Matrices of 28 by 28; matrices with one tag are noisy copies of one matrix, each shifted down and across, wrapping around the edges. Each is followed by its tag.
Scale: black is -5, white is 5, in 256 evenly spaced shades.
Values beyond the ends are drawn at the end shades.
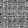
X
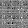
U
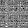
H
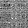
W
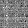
U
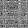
H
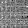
W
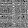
H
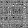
H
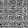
X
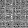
X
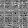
X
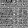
W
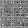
U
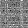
H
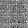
U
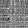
W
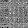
W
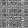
H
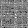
H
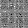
X
